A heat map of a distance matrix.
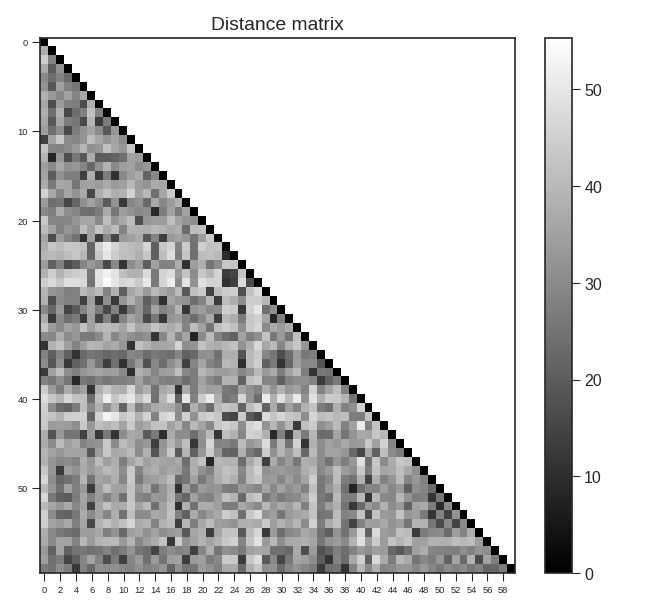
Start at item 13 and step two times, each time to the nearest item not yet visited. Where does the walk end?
31
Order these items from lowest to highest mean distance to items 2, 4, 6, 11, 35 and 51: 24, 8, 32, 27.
8, 32, 24, 27
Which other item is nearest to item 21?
47
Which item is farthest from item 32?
40
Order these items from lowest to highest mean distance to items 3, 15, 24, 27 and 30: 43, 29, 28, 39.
29, 39, 28, 43
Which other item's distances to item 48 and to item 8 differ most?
2
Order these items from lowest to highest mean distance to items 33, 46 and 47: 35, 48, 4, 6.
6, 35, 4, 48
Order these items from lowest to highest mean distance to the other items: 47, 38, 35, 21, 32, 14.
35, 38, 14, 47, 21, 32
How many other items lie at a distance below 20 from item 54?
5
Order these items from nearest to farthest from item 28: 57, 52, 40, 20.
57, 52, 20, 40
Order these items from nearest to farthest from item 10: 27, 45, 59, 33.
59, 33, 45, 27
